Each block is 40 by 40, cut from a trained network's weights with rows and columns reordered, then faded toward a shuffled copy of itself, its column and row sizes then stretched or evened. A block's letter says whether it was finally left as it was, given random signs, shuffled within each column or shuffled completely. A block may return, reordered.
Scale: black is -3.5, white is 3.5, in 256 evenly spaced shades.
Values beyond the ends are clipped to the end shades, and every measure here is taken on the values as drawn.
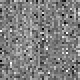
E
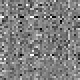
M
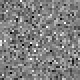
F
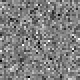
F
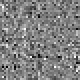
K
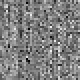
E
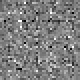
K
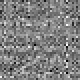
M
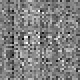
M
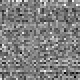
M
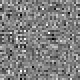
M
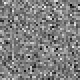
F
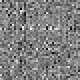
M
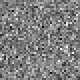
F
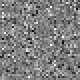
E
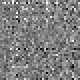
K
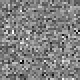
K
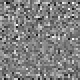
K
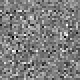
K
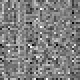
M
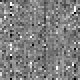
E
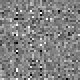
K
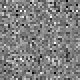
K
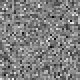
F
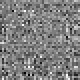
M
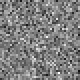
F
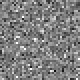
F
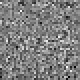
K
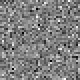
E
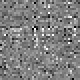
M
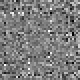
K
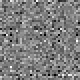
K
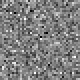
F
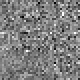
K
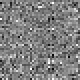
M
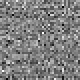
M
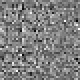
M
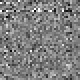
K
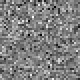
F
